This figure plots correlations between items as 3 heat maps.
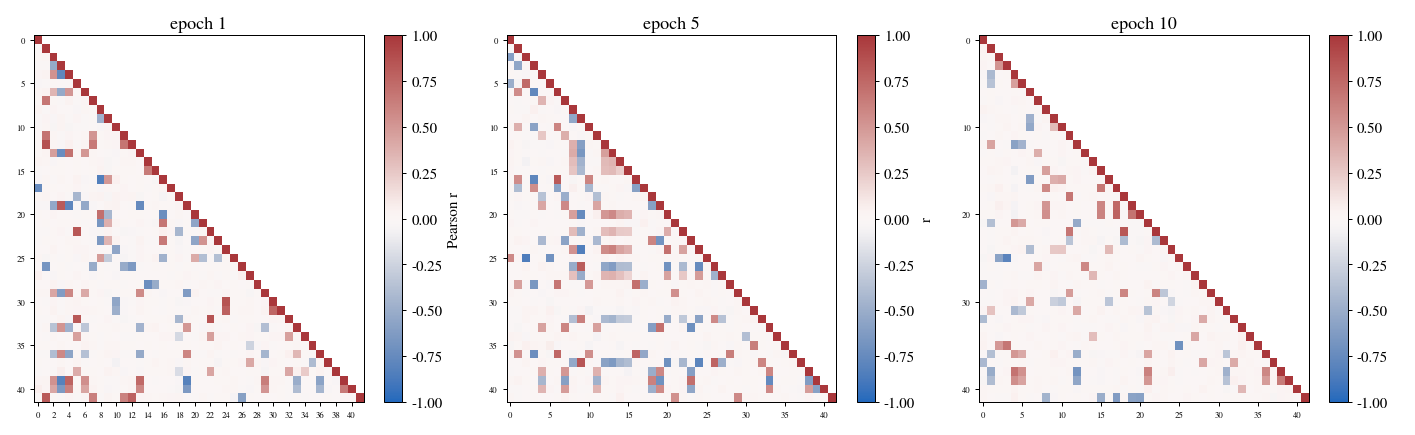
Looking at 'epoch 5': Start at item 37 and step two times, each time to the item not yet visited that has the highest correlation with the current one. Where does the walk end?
26
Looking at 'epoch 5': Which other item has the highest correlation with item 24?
20
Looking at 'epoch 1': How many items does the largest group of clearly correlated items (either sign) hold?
11
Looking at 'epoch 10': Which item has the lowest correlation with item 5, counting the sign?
12
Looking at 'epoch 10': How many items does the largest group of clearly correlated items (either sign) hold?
9
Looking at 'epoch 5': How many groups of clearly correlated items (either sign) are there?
7
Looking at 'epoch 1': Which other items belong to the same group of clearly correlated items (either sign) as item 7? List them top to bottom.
1, 11, 12, 26, 41
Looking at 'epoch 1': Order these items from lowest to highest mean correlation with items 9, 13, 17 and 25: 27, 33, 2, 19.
19, 33, 27, 2
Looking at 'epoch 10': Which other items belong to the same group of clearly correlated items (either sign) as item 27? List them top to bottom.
14, 34
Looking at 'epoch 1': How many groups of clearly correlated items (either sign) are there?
8
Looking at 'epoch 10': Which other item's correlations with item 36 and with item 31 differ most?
38
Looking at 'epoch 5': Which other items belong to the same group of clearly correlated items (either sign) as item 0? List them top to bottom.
2, 5, 25
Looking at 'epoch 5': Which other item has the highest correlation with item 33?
19
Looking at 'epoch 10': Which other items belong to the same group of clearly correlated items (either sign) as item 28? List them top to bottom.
0, 32, 37
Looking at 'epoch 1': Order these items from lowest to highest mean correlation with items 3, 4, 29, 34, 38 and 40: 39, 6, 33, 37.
33, 37, 6, 39
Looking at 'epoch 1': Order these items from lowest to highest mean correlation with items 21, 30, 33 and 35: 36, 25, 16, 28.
25, 28, 36, 16
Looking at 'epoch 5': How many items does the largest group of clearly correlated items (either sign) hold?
13
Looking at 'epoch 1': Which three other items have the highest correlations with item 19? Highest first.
3, 36, 33
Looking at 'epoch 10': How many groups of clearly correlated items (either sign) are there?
9
